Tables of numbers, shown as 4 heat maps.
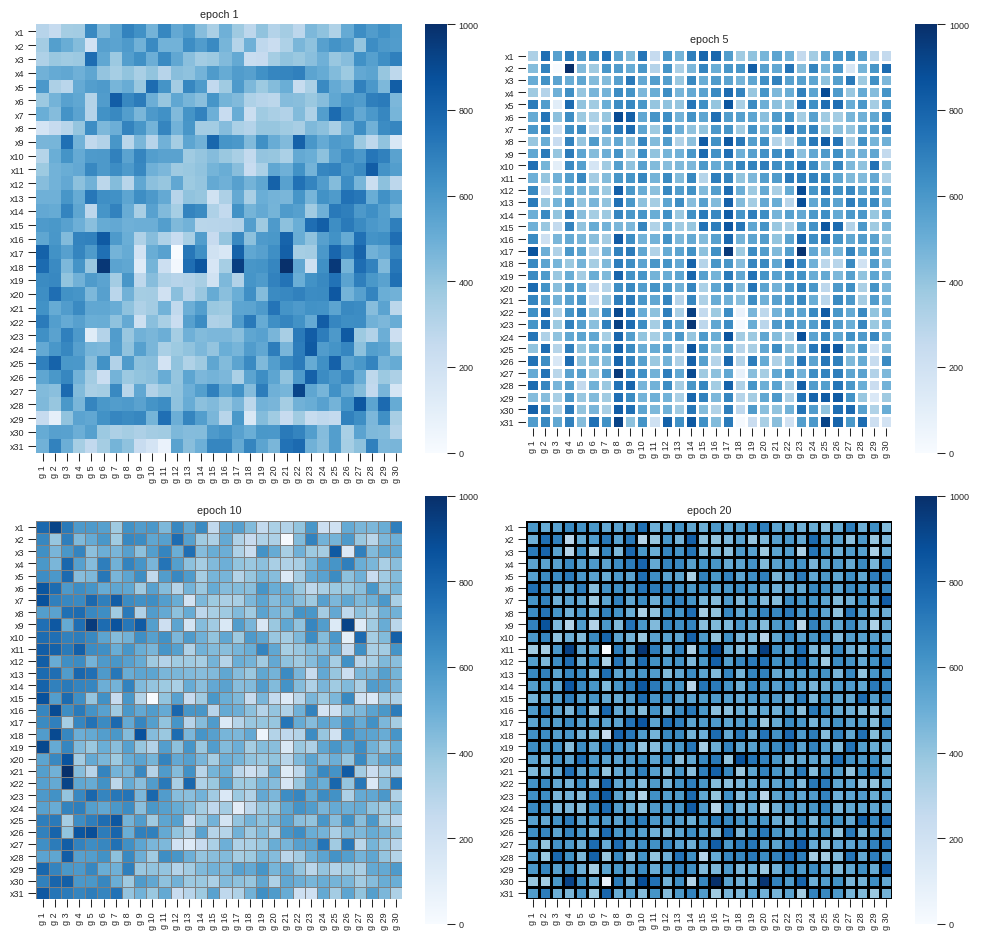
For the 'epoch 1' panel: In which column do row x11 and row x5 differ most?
g 22
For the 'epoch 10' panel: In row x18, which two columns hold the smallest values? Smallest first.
g 19, g 25
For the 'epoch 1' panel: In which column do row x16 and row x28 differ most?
g 21
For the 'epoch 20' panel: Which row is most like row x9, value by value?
x3
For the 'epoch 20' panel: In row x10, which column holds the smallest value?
g 20
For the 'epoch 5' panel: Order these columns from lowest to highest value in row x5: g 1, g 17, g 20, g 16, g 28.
g 16, g 20, g 28, g 1, g 17
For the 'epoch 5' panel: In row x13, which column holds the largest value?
g 23
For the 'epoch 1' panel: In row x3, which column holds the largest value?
g 5
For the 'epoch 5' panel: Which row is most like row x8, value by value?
x15
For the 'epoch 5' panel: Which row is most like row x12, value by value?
x16
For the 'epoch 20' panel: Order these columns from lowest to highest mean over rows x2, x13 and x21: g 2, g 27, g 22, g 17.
g 27, g 22, g 17, g 2
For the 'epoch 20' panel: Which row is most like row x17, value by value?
x4
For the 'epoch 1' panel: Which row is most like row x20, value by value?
x25
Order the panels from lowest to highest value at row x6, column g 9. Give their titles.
epoch 10, epoch 20, epoch 1, epoch 5
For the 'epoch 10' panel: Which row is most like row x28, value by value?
x4
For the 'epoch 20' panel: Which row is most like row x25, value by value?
x15
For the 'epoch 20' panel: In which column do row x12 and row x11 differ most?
g 7
